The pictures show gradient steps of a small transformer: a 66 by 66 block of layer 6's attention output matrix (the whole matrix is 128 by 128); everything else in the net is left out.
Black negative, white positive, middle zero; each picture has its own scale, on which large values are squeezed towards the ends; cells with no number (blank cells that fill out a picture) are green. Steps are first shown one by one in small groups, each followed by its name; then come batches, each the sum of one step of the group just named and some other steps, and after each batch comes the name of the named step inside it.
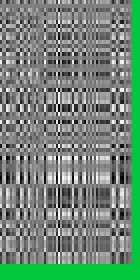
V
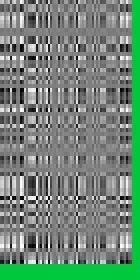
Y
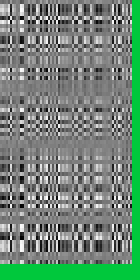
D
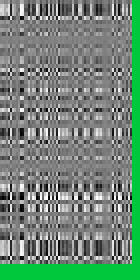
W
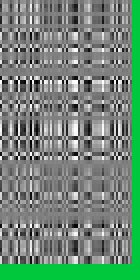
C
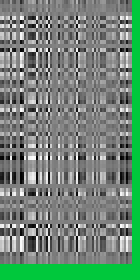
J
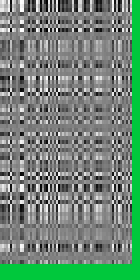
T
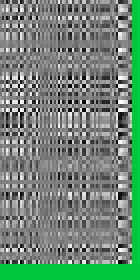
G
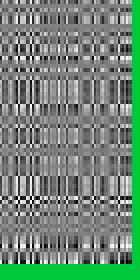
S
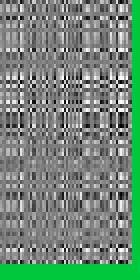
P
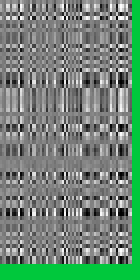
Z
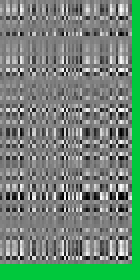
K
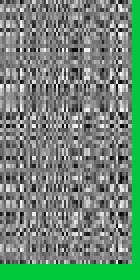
P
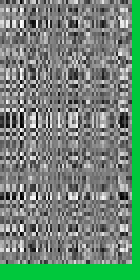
G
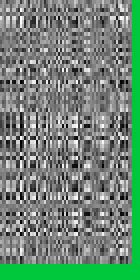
Z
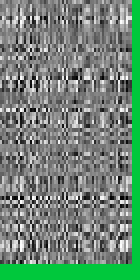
Y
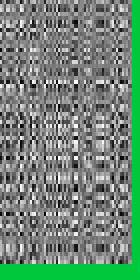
V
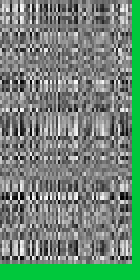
C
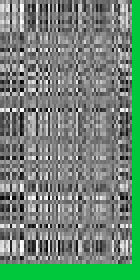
D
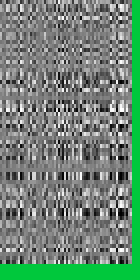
Z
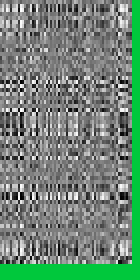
G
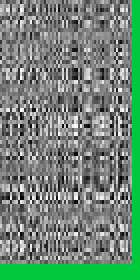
W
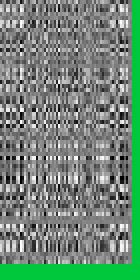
V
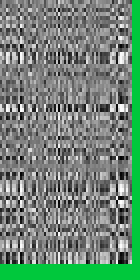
V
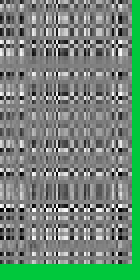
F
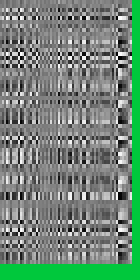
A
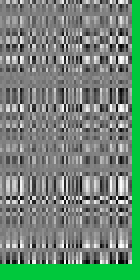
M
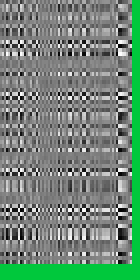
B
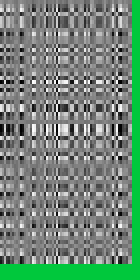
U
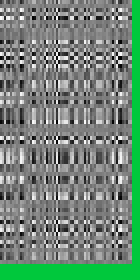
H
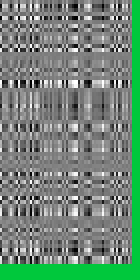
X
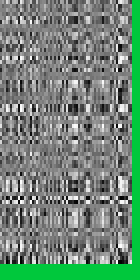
M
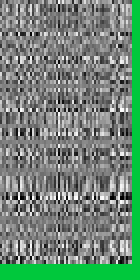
M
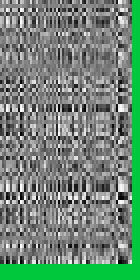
U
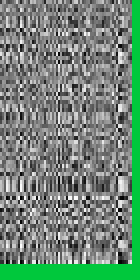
F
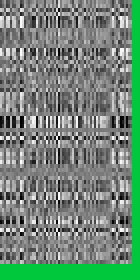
H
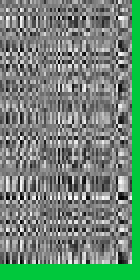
A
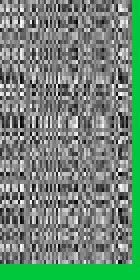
F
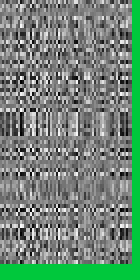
F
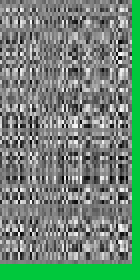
A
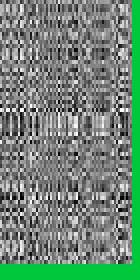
B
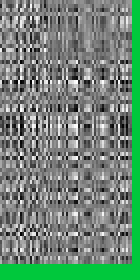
X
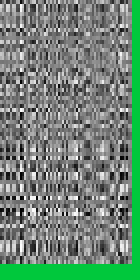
F
